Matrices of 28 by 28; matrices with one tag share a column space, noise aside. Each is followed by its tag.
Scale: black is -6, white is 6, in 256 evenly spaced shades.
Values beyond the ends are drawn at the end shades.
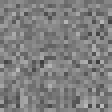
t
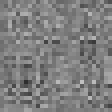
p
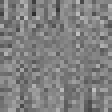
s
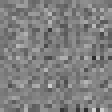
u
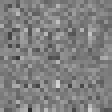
u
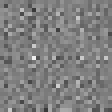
u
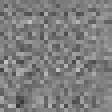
t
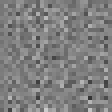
u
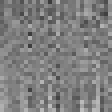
s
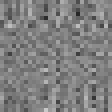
s
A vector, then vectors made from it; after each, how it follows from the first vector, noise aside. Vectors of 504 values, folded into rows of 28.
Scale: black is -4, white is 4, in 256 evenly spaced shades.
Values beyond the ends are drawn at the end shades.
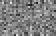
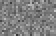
negated, shrunk.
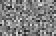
reversed.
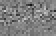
partly zeroed.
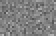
wrapped around, negated, shrunk.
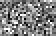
wrapped around, negated, scaled up.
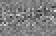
negated, partly zeroed.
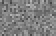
negated, shrunk.
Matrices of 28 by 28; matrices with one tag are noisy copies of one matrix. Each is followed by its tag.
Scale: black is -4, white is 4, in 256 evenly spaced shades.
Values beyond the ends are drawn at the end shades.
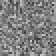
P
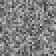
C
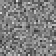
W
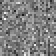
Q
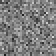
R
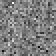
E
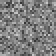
E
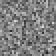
E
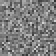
W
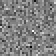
C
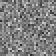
W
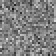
P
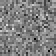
C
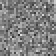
P
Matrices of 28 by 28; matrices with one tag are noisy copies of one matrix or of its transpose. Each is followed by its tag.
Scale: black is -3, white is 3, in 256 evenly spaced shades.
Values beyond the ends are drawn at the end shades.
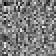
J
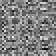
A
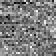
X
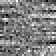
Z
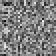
J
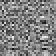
A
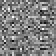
A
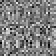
A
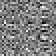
A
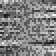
Z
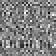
A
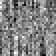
Z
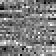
Z
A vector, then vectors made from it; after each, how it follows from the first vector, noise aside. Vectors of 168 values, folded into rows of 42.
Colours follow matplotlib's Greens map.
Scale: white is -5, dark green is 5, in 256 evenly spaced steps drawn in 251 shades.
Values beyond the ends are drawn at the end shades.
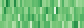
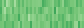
negated, shrunk.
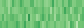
reversed, negated, shrunk.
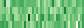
reversed, negated.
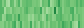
negated, shrunk.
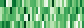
reversed, negated, scaled up.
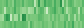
wrapped around, partly zeroed.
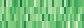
reversed, negated.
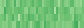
shrunk.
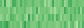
reversed, negated, shrunk.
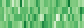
wrapped around, negated.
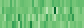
negated, partly zeroed.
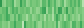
wrapped around, shrunk.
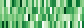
reversed, negated, scaled up.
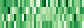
wrapped around, scaled up.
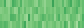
reversed, negated, shrunk.
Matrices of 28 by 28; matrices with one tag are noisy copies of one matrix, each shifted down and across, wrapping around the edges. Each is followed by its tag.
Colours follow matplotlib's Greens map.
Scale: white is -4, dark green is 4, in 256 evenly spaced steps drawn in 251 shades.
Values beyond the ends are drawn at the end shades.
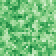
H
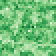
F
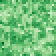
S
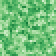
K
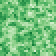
K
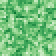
H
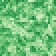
F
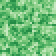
H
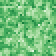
H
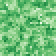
F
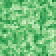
K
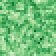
H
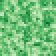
K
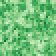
S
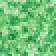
F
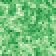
S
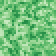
K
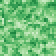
F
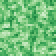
K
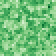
H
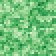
H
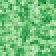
K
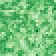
H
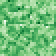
H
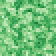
K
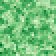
F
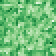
H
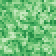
S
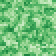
F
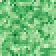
H
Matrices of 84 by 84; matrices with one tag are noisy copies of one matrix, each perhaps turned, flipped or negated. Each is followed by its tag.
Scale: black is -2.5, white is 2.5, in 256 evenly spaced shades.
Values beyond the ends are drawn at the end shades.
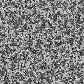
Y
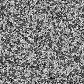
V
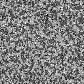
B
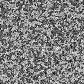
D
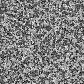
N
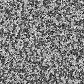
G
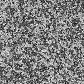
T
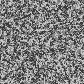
N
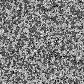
G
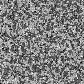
D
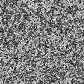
T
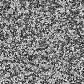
G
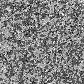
T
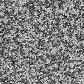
G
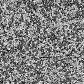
T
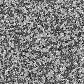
V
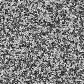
V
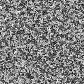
B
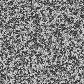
V
